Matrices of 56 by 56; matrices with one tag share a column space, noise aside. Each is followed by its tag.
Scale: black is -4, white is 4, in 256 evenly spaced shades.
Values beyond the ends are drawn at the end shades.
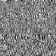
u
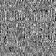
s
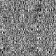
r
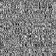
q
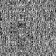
s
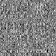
q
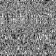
u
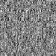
s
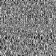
u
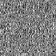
q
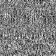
u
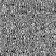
q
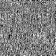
u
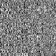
q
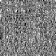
s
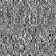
u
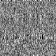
u
